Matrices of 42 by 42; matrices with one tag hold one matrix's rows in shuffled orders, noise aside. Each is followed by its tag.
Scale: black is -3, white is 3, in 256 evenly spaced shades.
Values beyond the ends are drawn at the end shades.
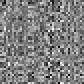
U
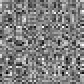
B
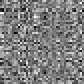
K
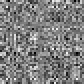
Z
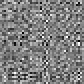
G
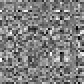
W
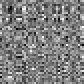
B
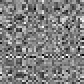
B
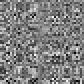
Z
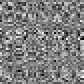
B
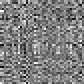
K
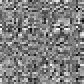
W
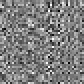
U
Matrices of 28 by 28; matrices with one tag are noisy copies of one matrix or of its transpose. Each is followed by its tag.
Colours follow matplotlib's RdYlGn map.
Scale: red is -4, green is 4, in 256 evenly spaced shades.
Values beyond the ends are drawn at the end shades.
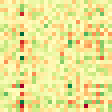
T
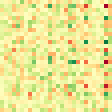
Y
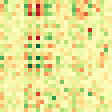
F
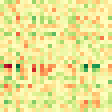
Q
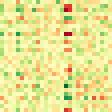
Q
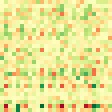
Y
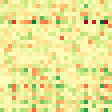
T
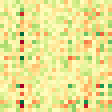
T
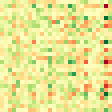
Y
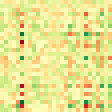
T
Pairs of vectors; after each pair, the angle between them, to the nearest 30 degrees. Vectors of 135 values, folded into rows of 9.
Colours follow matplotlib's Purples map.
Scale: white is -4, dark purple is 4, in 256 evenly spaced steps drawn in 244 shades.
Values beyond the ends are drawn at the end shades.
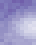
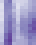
120 degrees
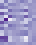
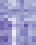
60 degrees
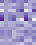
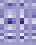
90 degrees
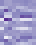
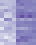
60 degrees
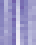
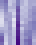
150 degrees
